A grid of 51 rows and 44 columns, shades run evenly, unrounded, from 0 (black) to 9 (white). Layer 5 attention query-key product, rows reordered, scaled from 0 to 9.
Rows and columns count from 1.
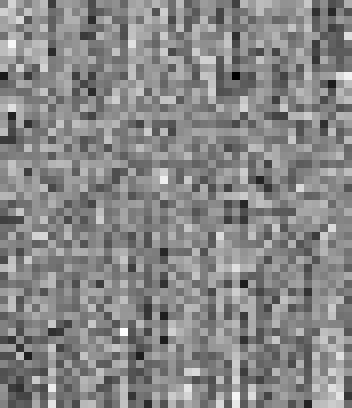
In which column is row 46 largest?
30
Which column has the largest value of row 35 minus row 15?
2
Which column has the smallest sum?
19
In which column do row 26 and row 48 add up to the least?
31
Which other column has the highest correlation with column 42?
24
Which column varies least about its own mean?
20
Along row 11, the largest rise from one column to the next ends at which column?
43
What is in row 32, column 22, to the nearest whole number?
4
